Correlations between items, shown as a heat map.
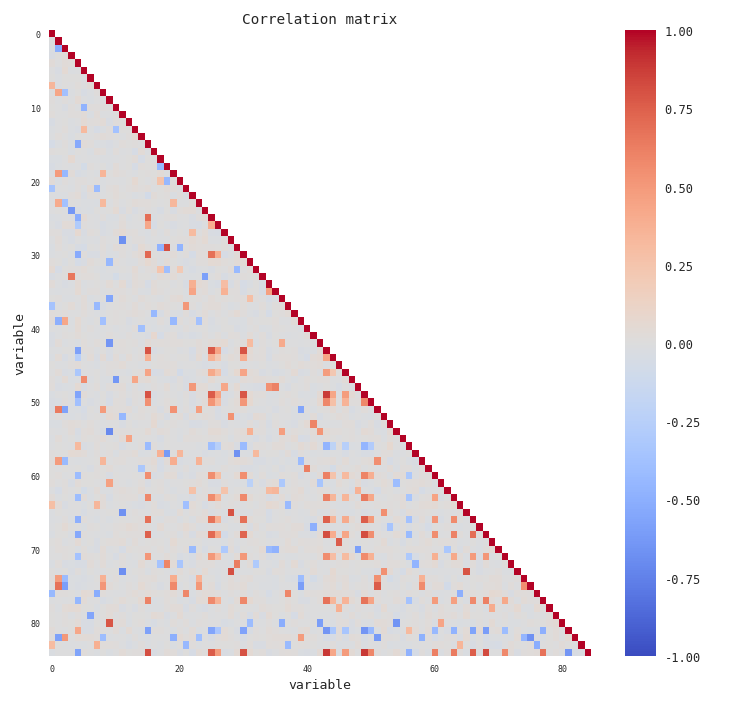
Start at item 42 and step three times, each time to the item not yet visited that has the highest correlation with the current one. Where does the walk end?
31
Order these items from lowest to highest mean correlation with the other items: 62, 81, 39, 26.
81, 39, 62, 26
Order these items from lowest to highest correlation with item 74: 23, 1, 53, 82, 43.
82, 53, 43, 23, 1
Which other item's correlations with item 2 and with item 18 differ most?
29
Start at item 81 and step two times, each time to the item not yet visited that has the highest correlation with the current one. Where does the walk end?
56
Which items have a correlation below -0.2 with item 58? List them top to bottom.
2, 39, 82
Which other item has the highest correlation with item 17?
57
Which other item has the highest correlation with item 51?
75
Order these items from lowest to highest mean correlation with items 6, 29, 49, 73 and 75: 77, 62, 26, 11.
11, 62, 26, 77
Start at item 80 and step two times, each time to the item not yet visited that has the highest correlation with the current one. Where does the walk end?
61
